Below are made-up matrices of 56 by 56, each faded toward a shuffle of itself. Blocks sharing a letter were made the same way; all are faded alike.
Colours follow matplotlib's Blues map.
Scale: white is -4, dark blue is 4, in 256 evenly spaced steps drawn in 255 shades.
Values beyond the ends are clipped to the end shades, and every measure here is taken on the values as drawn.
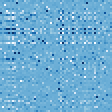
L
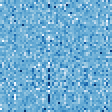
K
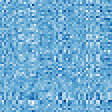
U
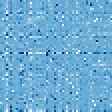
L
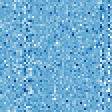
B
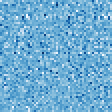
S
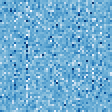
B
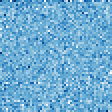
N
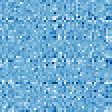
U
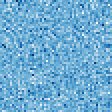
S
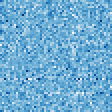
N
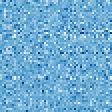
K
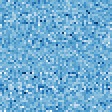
N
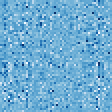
K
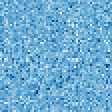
S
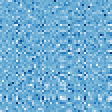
U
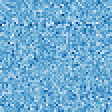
N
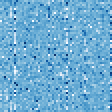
B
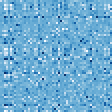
U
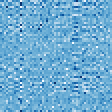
U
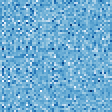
K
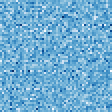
N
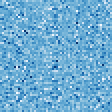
S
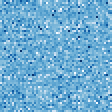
S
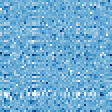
U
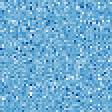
S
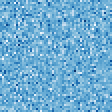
S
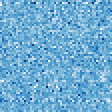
N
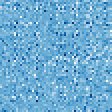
K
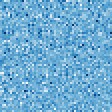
S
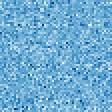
N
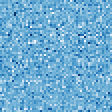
S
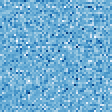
S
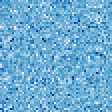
S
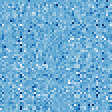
K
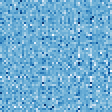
K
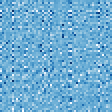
U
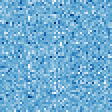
S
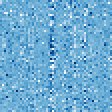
B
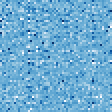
K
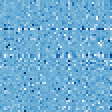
L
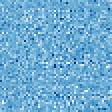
K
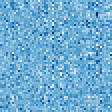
B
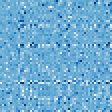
L
